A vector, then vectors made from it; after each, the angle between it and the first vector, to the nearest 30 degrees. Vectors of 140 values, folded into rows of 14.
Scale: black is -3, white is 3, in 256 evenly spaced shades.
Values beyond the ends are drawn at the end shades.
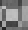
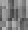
120 degrees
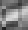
30 degrees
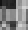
60 degrees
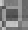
150 degrees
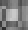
30 degrees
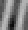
90 degrees
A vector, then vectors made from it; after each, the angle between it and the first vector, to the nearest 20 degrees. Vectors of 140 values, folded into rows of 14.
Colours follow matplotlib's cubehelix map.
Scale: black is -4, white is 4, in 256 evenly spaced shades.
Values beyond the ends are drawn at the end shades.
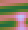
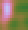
100 degrees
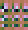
80 degrees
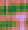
20 degrees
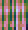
100 degrees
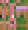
120 degrees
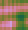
160 degrees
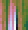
100 degrees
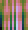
100 degrees
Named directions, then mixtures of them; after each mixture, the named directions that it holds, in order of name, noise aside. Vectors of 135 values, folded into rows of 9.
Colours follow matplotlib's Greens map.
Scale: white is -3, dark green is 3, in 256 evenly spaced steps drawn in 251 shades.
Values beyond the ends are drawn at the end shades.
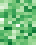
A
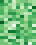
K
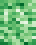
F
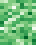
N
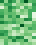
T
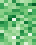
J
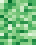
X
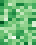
F, J, K.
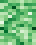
N.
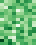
A, F.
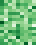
F, K.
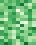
A, F, T.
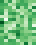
F, K.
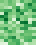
F.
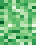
F, K, N.
